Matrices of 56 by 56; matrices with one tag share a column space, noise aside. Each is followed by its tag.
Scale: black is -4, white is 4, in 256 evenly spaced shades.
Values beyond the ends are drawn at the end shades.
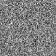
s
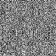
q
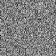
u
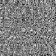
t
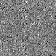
s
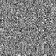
t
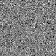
s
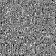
t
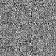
s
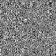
u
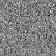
u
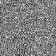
t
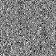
q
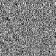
u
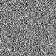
s
